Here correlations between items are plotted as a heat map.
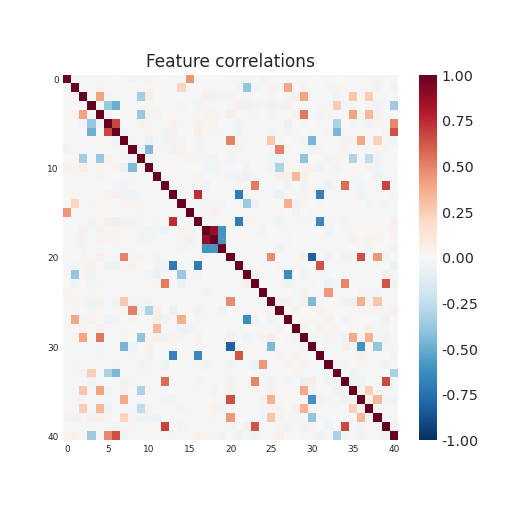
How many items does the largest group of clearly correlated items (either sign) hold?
6
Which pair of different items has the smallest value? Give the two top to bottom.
20, 30
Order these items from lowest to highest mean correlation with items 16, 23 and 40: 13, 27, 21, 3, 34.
21, 3, 27, 34, 13
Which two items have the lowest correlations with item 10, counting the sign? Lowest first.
8, 26
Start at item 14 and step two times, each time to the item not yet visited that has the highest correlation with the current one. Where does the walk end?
1
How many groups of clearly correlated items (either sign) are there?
11
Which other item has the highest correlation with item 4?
29
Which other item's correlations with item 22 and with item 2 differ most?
27
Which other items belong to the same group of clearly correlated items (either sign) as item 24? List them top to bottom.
32
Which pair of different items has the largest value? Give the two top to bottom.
17, 18
